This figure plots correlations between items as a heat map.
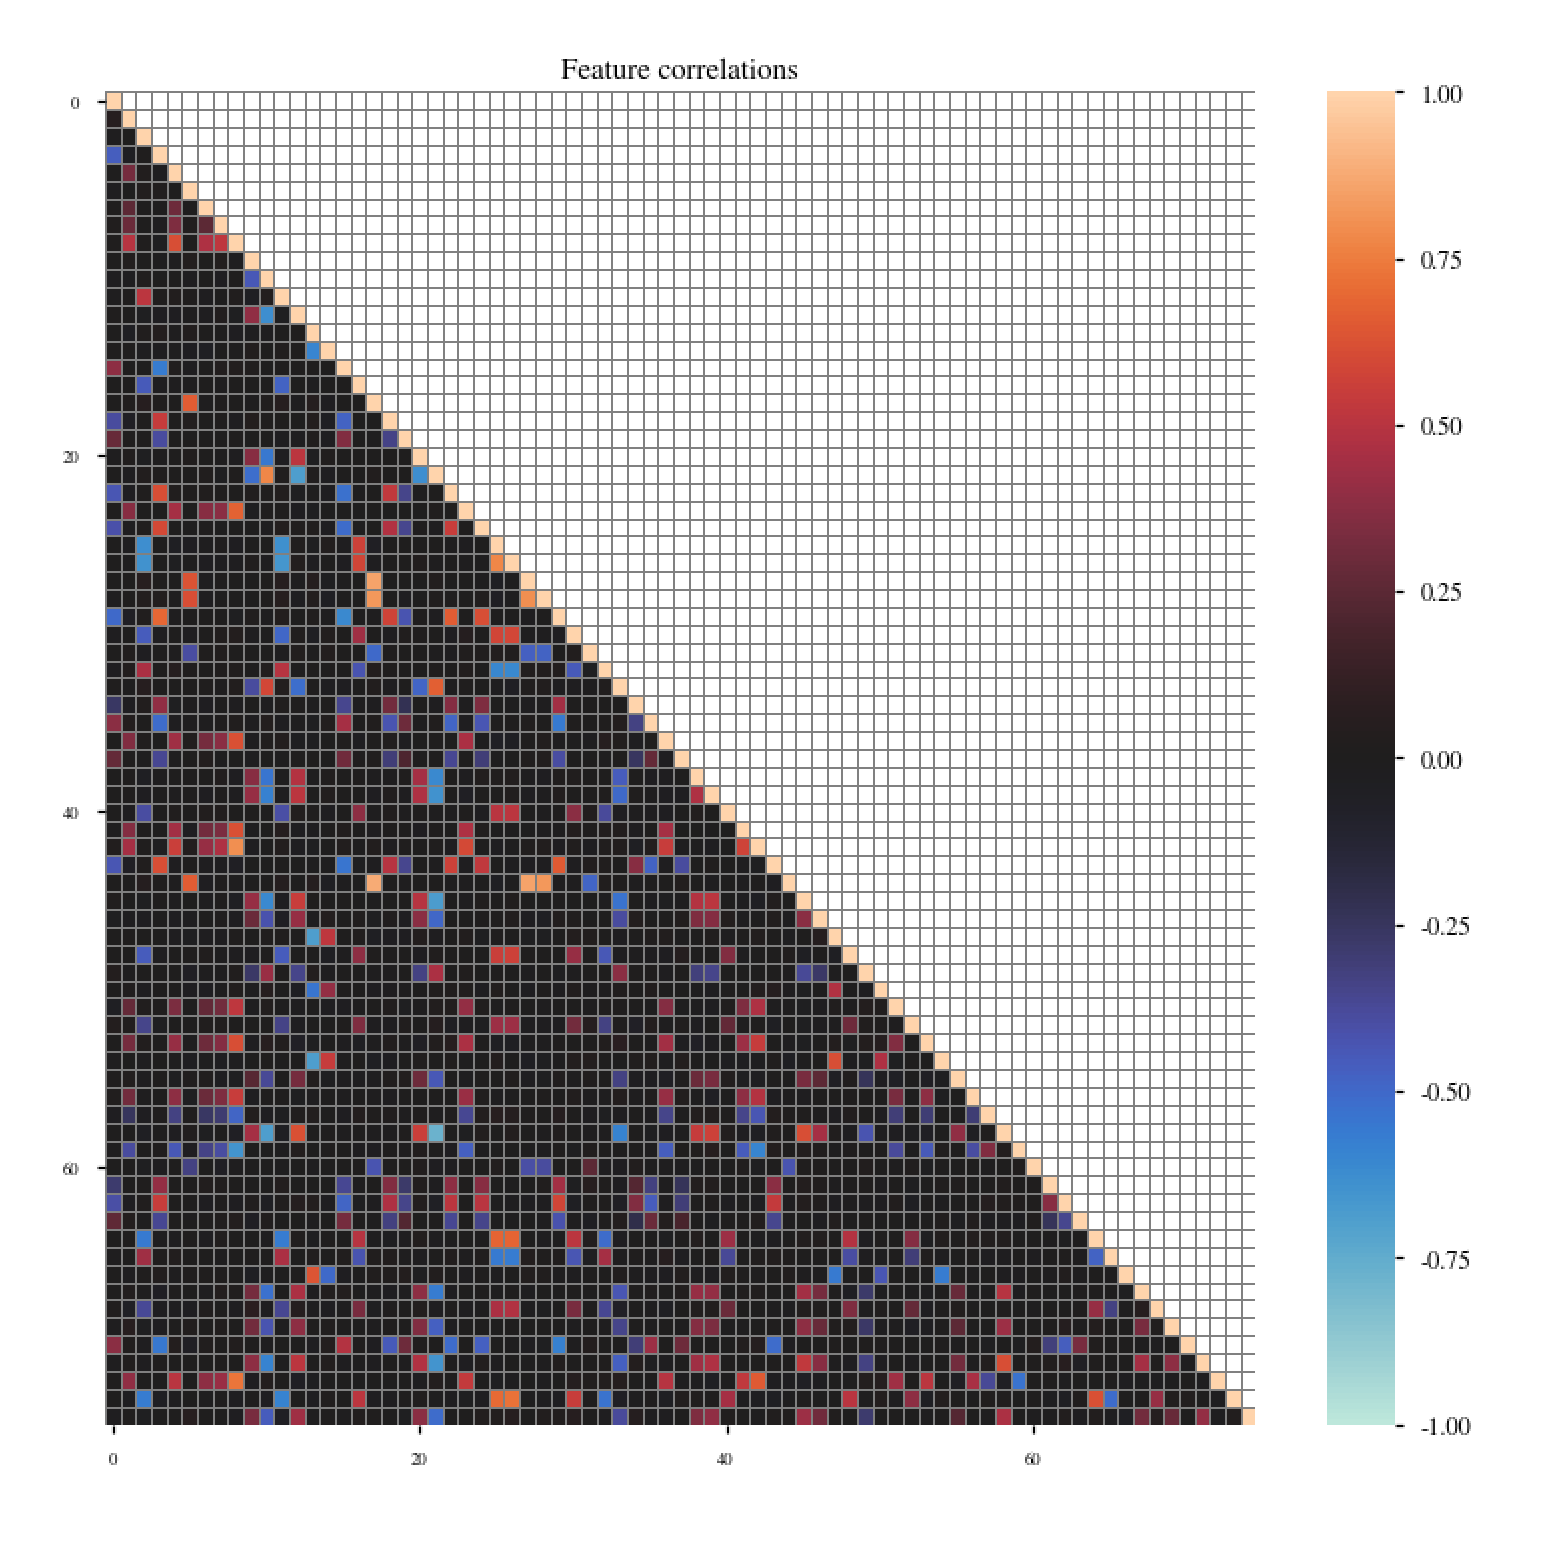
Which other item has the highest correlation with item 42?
8
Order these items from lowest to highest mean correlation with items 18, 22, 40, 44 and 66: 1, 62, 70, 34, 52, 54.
70, 54, 1, 52, 34, 62
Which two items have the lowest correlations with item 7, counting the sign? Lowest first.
59, 57
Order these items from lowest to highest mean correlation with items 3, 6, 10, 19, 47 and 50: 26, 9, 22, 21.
9, 26, 22, 21
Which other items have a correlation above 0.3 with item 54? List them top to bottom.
14, 47, 50
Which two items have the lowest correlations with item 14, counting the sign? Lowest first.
13, 66
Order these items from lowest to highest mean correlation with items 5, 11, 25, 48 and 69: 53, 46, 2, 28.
2, 53, 46, 28
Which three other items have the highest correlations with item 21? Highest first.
10, 33, 49
